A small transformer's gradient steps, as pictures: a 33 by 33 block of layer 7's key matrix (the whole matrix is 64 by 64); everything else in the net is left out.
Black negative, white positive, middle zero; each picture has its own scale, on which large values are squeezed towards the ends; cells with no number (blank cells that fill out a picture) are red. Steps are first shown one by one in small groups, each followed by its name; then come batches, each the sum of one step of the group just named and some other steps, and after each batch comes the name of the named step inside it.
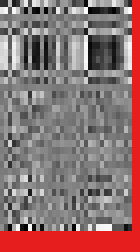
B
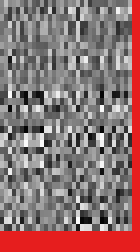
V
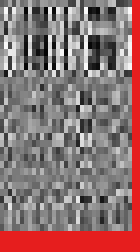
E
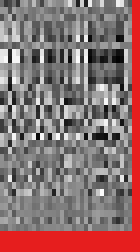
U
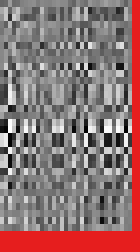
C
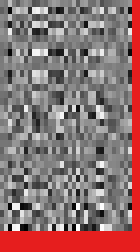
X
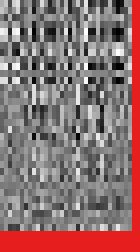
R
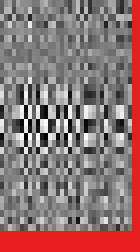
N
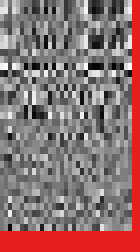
R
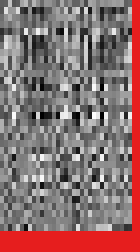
B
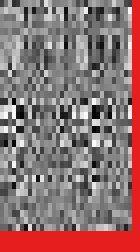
B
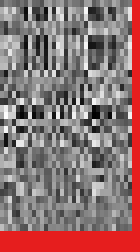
E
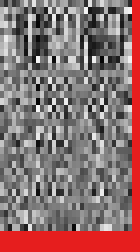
B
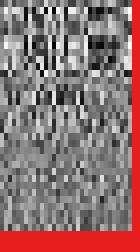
E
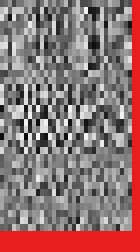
N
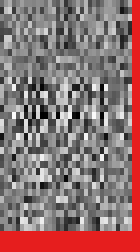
N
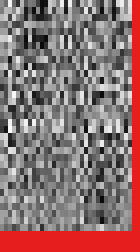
C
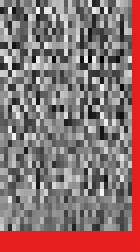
U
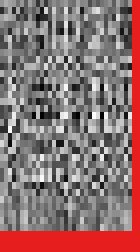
C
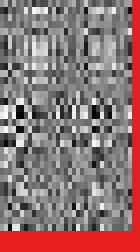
X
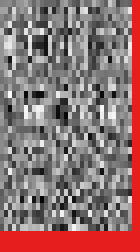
V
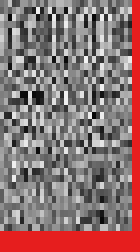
V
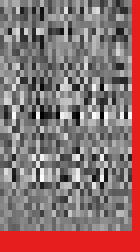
R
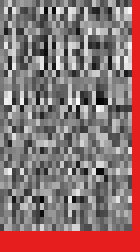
E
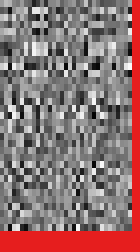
X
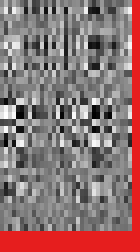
E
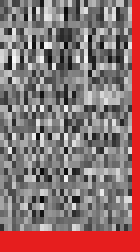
U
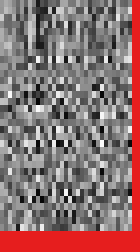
V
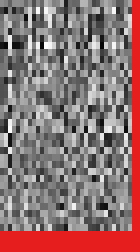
C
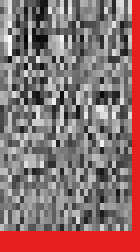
V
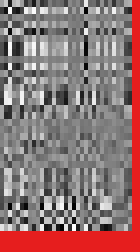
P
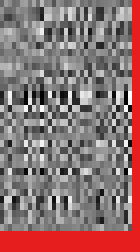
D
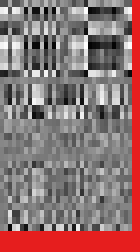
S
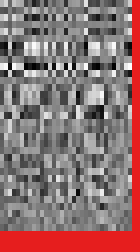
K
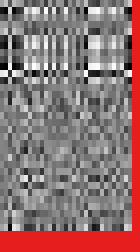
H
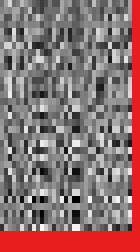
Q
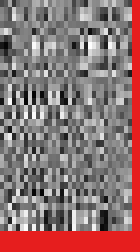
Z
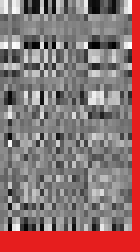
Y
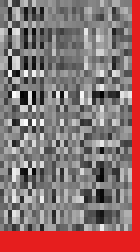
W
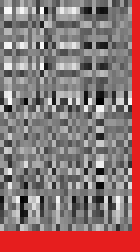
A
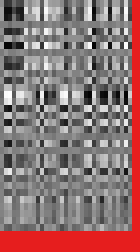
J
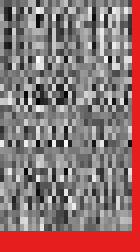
D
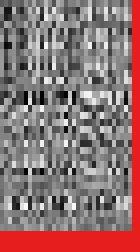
D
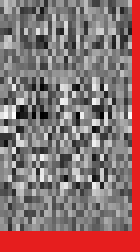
Y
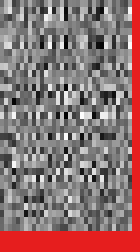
D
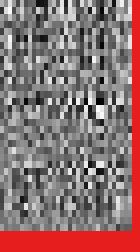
A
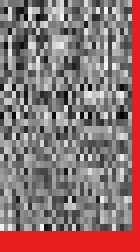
P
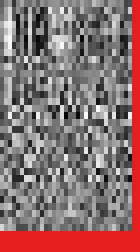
D
